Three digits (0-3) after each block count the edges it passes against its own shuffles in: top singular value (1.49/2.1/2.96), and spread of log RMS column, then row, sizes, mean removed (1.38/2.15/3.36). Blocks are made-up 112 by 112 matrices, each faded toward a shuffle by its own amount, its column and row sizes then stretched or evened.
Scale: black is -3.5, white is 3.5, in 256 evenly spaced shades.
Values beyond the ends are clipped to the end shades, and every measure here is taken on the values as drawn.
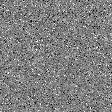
0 0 1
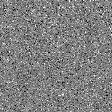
1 0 1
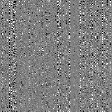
2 3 1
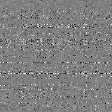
1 1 3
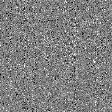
0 2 1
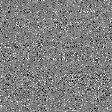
1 1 2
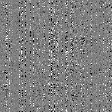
0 3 1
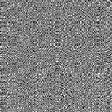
3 2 1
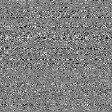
2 1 3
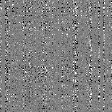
1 3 2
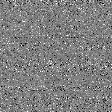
0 0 2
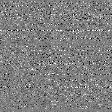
0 0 3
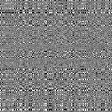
3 2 3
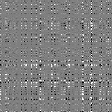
3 3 3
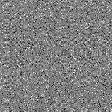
2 0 0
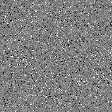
0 1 1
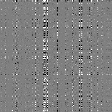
3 3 2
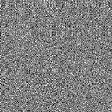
2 1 1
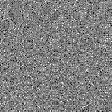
2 0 0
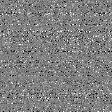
0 0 3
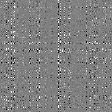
2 3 2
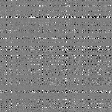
2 2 3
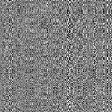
3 3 1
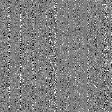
1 3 0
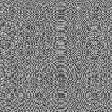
3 0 2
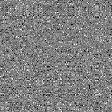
2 0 1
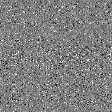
1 0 2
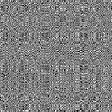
3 1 2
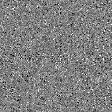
1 1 1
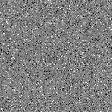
2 0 0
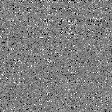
1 1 2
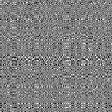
3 0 3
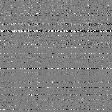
2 1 3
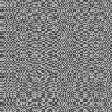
3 2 1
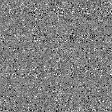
0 1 2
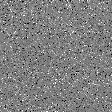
0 0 1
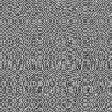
3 1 0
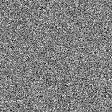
1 0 1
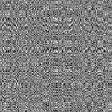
3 2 2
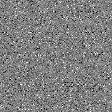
1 0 2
